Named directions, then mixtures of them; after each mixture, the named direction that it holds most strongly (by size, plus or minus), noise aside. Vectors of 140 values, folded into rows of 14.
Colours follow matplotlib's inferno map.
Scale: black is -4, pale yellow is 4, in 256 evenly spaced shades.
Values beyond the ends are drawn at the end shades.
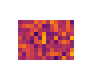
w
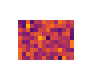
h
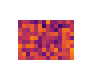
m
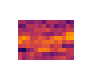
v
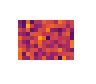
h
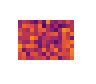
m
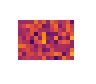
w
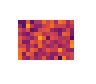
h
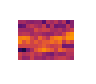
v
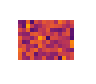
h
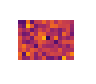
h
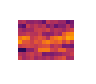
v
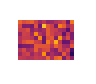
w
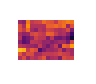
v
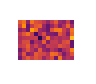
h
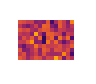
w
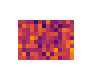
m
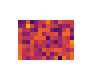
h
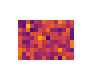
h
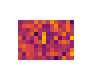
w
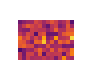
w
